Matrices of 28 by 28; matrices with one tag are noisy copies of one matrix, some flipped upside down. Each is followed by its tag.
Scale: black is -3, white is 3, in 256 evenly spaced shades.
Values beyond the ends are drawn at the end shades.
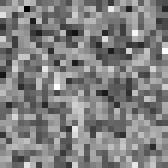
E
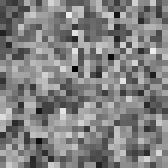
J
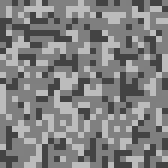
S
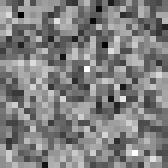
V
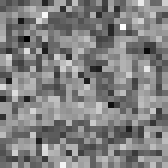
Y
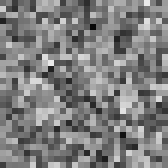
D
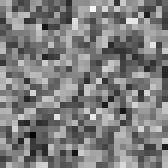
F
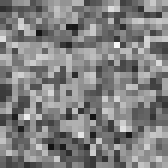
Y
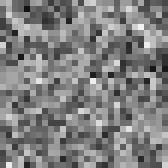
F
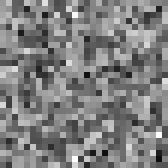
E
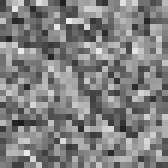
F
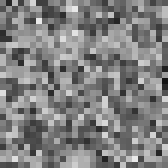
S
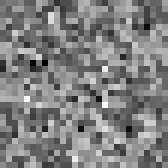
F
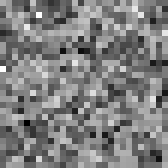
F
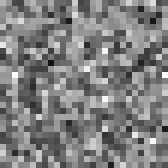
E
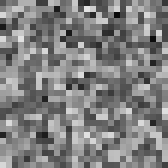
E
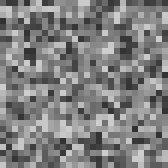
S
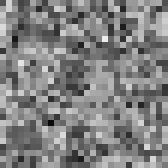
D
